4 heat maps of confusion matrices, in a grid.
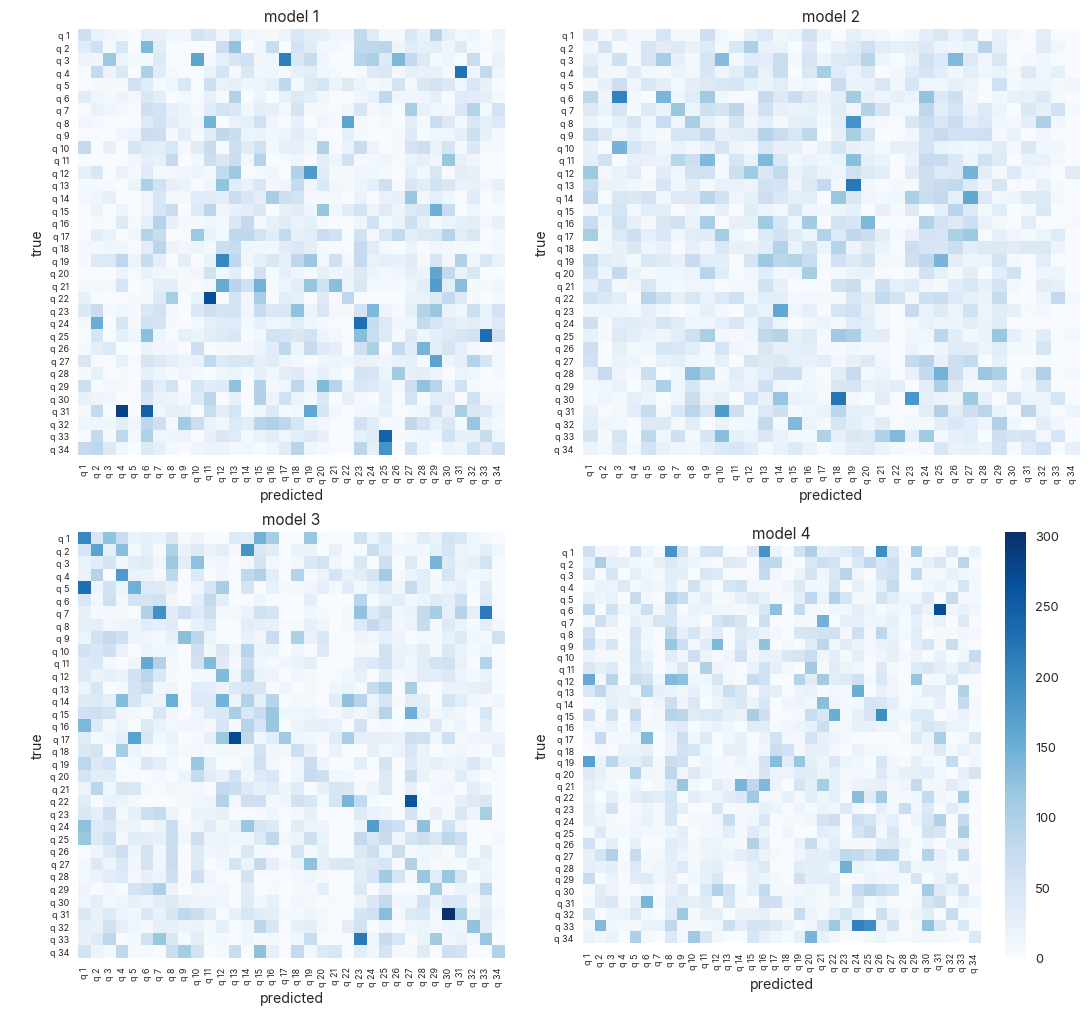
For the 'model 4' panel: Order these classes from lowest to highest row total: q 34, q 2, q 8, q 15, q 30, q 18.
q 18, q 34, q 8, q 30, q 2, q 15
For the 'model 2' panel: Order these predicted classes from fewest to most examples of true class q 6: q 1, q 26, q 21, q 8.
q 21, q 8, q 26, q 1
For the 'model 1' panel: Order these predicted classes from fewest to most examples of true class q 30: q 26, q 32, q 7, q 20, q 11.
q 26, q 7, q 20, q 32, q 11
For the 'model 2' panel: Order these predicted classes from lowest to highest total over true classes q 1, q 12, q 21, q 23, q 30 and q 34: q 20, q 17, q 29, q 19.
q 17, q 20, q 29, q 19
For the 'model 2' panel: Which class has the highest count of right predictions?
q 6
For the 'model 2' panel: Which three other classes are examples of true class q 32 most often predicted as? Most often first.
q 15, q 29, q 13
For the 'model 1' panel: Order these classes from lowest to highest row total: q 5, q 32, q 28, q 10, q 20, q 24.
q 28, q 20, q 5, q 10, q 24, q 32
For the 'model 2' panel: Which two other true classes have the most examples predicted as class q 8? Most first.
q 28, q 31
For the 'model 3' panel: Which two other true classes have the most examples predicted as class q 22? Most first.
q 14, q 17
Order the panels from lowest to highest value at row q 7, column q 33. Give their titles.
model 1, model 4, model 2, model 3
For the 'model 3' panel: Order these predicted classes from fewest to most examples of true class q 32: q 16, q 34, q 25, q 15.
q 34, q 25, q 16, q 15
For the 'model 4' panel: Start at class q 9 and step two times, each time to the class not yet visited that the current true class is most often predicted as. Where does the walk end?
q 1
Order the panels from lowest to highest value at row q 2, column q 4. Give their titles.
model 2, model 4, model 1, model 3
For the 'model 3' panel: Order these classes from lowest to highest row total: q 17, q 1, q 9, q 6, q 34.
q 6, q 9, q 34, q 1, q 17
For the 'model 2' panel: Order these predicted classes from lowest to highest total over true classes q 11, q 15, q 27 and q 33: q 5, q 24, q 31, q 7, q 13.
q 31, q 5, q 7, q 13, q 24
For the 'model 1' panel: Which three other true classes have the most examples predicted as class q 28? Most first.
q 26, q 29, q 23
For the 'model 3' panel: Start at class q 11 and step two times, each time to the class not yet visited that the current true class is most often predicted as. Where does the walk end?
q 23
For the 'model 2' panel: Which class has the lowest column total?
q 34
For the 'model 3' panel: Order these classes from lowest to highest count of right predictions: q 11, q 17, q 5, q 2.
q 17, q 11, q 5, q 2
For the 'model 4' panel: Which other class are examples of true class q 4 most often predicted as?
q 27
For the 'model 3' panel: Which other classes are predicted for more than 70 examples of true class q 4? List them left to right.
q 2, q 8, q 14, q 15, q 18, q 25
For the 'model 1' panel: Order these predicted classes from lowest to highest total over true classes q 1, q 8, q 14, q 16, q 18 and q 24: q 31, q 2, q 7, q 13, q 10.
q 31, q 10, q 2, q 13, q 7
